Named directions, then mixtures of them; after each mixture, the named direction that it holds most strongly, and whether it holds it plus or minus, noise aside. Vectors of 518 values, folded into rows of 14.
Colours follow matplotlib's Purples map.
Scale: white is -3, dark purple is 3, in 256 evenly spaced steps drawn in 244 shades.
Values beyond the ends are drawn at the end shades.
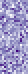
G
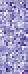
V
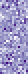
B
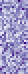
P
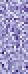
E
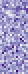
G, plus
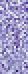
E, plus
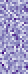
E, plus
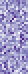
E, minus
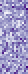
P, plus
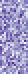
P, minus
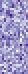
G, minus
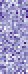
B, minus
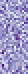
E, plus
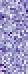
G, plus
